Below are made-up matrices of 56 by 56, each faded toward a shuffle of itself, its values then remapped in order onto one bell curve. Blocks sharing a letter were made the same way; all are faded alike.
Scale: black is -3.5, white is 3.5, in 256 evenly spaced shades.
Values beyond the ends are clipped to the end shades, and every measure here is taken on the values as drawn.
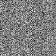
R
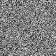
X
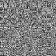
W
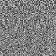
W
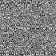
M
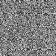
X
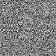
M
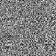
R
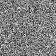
X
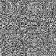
W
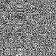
W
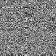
R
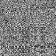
M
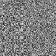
R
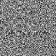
R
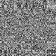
M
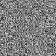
W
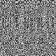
W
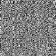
R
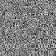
W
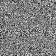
X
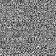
W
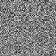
W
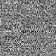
R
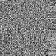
W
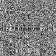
R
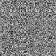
R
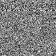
X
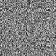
R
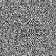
W
